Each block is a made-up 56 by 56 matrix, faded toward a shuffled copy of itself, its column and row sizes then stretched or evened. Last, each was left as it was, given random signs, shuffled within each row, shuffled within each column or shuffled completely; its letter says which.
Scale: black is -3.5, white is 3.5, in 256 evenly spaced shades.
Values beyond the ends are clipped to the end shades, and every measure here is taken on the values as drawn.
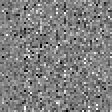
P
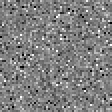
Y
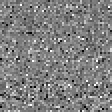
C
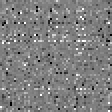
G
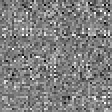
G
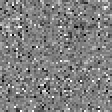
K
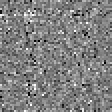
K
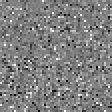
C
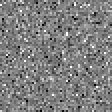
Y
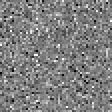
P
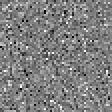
P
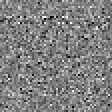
K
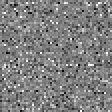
C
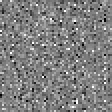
P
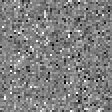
P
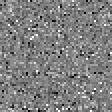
C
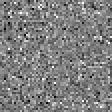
K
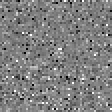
C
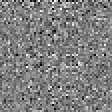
G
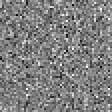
P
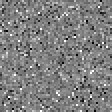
Y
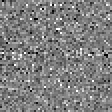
C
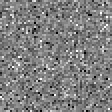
Y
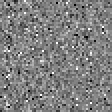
P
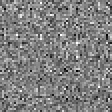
G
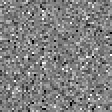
P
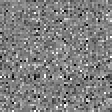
G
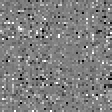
K
